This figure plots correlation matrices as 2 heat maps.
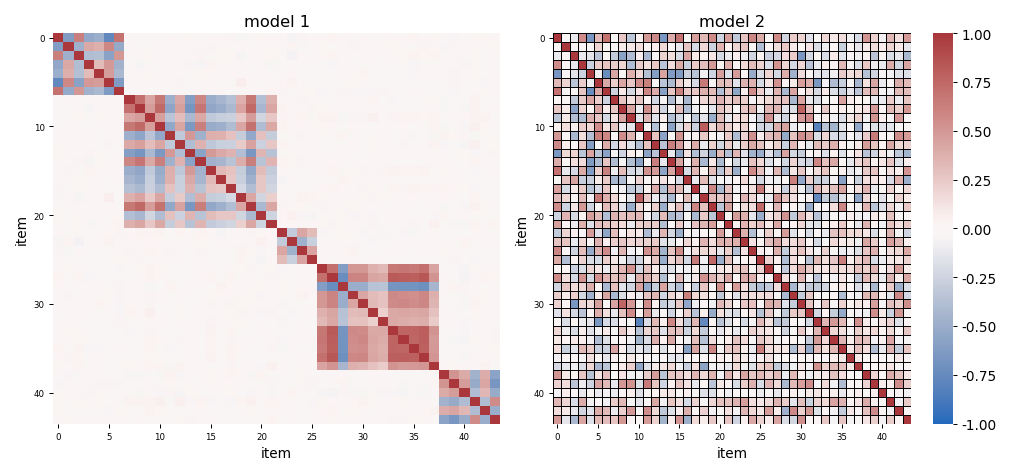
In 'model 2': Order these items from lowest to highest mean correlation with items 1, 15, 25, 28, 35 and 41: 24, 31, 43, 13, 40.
31, 13, 40, 24, 43
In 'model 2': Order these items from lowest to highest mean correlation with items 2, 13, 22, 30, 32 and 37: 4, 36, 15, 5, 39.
5, 15, 39, 36, 4
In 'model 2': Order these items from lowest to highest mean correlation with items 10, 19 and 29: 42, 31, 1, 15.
31, 1, 15, 42
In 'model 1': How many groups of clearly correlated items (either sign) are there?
5
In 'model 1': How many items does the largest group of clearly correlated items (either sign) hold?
15
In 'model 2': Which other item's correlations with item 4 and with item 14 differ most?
12
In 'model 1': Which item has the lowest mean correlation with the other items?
28
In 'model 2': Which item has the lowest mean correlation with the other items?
13
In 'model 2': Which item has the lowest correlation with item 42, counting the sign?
28
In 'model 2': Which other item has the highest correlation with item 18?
10
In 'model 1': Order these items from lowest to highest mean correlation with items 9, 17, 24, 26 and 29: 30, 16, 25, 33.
16, 25, 30, 33
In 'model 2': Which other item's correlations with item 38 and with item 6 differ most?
22
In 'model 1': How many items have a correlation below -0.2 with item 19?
6
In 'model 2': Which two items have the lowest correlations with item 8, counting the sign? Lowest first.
2, 16
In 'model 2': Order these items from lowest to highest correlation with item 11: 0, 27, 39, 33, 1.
1, 33, 27, 0, 39
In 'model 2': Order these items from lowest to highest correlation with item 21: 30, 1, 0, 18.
1, 30, 18, 0
